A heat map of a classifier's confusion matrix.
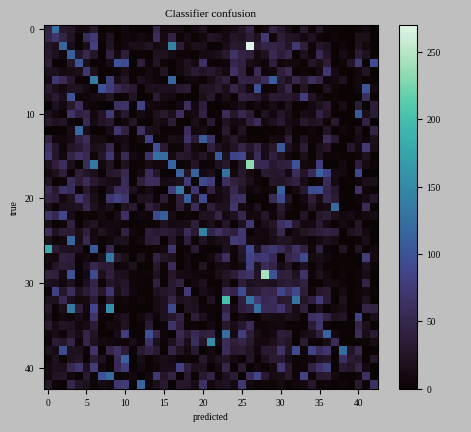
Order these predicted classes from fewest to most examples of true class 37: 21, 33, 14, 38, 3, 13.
38, 14, 33, 3, 13, 21
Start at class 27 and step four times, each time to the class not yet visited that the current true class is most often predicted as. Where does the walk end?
20
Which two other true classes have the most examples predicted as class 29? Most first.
6, 26
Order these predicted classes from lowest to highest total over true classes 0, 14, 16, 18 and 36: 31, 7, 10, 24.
7, 24, 31, 10
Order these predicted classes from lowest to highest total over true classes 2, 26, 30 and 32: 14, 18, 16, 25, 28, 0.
18, 14, 25, 28, 0, 16
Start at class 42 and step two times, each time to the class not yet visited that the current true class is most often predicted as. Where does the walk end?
4
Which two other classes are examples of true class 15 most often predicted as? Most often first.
14, 22
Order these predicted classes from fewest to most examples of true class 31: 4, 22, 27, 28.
22, 4, 27, 28
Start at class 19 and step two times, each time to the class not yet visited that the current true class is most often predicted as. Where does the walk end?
23
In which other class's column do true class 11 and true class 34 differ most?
40
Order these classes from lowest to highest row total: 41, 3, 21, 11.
11, 21, 3, 41
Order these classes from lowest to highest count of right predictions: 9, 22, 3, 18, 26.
22, 9, 18, 26, 3
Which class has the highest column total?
26
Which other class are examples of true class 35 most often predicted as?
16
